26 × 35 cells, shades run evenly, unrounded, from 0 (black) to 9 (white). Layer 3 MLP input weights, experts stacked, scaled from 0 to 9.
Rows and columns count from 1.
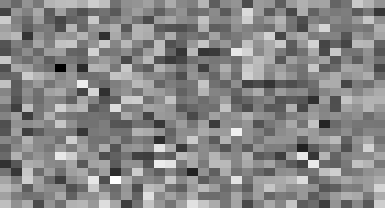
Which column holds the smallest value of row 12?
10
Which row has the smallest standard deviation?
15
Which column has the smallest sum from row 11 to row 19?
28
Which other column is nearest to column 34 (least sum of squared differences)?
33
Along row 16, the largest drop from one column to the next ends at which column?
30
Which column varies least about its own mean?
5
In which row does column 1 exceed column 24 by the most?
11
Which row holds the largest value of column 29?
21
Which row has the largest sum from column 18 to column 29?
6
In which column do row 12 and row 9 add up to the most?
9
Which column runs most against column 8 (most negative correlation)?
23
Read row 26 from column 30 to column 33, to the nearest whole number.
2 5 3 5
